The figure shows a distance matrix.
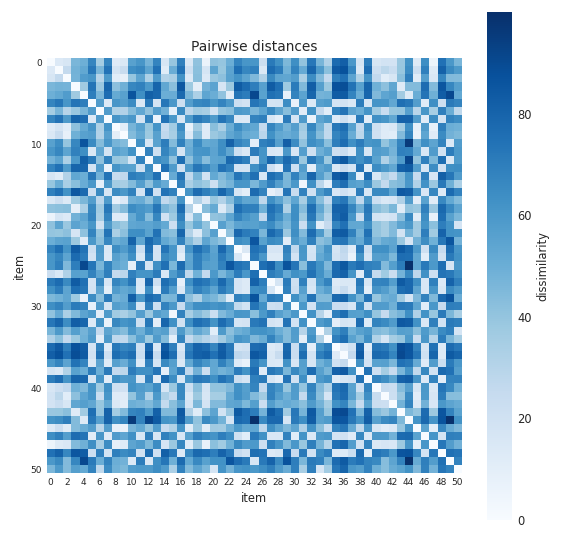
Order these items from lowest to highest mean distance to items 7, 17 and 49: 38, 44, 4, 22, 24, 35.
24, 35, 38, 22, 4, 44
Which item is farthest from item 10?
44
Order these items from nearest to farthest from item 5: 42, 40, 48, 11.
11, 48, 42, 40
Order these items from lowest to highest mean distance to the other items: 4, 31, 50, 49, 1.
31, 1, 50, 4, 49
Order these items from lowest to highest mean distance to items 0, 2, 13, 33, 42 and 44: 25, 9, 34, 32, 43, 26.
9, 34, 26, 43, 32, 25
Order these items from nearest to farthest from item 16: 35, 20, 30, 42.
35, 30, 42, 20
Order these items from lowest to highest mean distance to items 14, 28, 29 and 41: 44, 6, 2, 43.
2, 6, 43, 44
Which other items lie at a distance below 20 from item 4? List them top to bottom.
22, 29, 44
